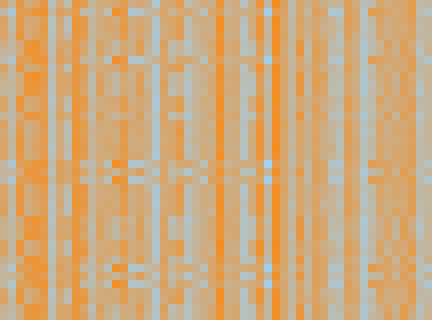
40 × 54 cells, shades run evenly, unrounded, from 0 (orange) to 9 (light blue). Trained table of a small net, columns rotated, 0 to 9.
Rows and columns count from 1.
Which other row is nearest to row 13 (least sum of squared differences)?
25
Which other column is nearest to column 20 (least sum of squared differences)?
31
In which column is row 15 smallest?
35
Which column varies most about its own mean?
15
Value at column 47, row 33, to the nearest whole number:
6
